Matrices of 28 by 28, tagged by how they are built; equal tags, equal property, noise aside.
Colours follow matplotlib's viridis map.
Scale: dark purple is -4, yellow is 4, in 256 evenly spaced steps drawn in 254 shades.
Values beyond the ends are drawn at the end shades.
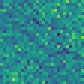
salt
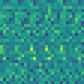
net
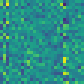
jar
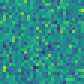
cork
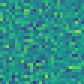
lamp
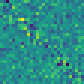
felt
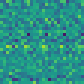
net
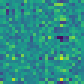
jar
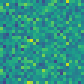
lamp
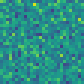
cork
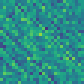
salt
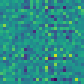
jar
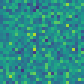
cork
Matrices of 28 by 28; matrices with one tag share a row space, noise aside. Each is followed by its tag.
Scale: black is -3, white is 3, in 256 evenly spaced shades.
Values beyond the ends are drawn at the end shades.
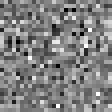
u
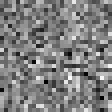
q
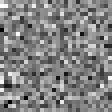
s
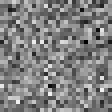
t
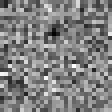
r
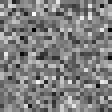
q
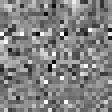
s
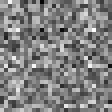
s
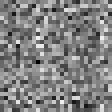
q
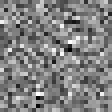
q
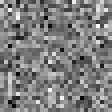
t
